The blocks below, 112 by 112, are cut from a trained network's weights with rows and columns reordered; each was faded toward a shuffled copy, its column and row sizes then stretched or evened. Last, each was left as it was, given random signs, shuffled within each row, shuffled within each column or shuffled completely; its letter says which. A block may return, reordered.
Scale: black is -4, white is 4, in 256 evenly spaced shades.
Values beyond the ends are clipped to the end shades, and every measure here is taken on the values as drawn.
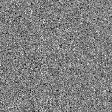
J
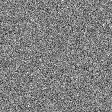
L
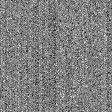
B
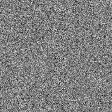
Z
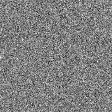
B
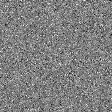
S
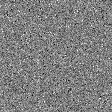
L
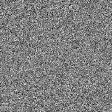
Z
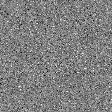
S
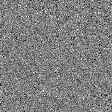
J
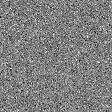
L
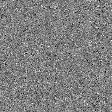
Z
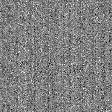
J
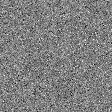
L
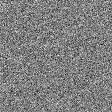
L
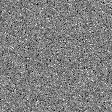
L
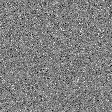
L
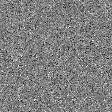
Z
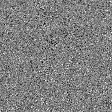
B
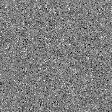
Z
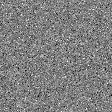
L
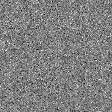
S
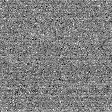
S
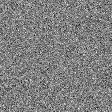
S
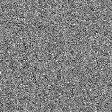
J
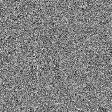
Z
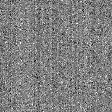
J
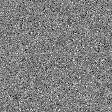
S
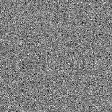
J
